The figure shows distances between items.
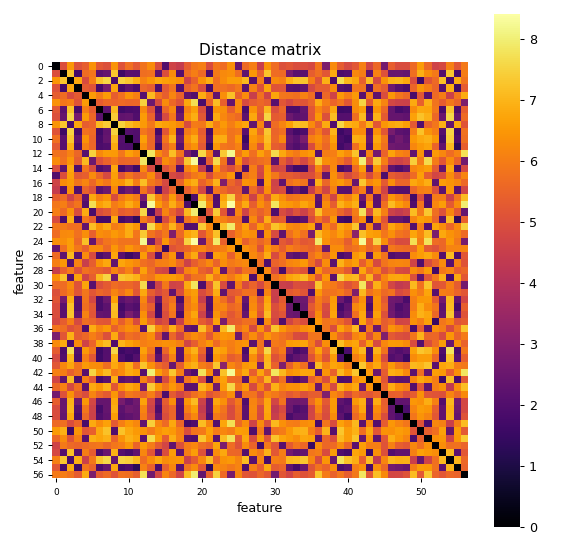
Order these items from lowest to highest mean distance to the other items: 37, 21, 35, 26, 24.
21, 26, 35, 37, 24
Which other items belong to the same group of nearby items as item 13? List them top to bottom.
5, 20, 24, 30, 56
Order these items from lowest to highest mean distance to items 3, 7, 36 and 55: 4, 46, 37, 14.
14, 46, 4, 37
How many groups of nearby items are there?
6
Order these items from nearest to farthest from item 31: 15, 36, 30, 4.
30, 15, 4, 36
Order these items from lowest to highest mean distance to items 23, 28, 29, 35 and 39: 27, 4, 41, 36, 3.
41, 3, 27, 4, 36
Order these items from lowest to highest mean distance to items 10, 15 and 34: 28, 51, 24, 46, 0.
46, 0, 28, 24, 51
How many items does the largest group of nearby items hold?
22
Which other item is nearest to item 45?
15
